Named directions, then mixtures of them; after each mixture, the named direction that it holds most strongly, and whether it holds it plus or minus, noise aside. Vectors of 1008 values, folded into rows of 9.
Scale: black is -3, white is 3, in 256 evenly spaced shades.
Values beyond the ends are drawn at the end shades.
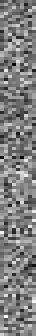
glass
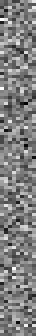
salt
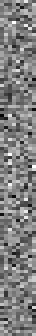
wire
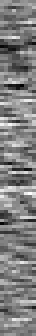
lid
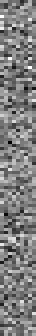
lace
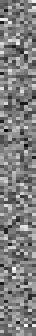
salt, plus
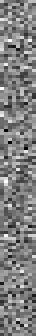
salt, plus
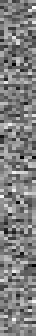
glass, plus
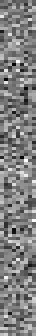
glass, plus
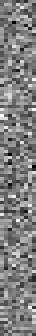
wire, minus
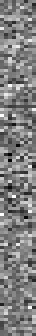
wire, minus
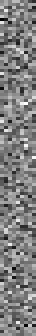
salt, minus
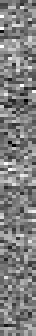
lace, plus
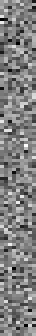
salt, minus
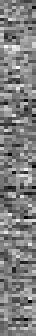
lid, minus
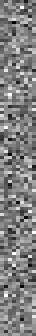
wire, minus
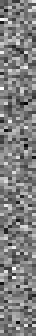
salt, plus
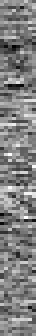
lid, plus
